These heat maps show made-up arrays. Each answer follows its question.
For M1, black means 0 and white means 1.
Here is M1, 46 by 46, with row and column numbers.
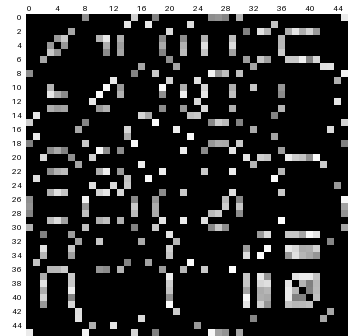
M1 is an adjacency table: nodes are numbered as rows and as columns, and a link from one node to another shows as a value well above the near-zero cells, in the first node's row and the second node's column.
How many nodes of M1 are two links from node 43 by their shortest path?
3
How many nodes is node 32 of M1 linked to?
5
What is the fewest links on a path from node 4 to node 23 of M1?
6
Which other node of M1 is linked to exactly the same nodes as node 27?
node 26
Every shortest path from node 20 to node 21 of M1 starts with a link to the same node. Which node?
node 9
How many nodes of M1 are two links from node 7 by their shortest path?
2
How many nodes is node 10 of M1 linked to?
9
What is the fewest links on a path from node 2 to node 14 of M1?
4
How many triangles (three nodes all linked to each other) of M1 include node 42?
2
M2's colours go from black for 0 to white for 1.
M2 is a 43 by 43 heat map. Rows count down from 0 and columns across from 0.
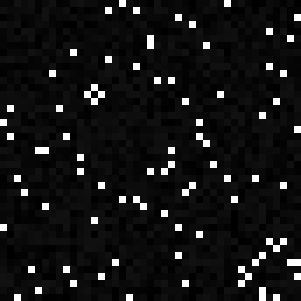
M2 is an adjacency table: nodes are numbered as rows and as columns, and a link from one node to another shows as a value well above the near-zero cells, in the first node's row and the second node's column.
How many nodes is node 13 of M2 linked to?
3
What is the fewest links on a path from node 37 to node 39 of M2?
2
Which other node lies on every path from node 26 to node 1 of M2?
node 19
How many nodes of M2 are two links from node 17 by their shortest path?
3
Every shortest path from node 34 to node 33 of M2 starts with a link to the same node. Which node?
node 38
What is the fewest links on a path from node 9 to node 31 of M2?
7
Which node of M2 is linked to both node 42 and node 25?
node 2
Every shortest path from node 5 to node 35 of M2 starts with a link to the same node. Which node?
node 41
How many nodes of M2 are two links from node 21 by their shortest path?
4
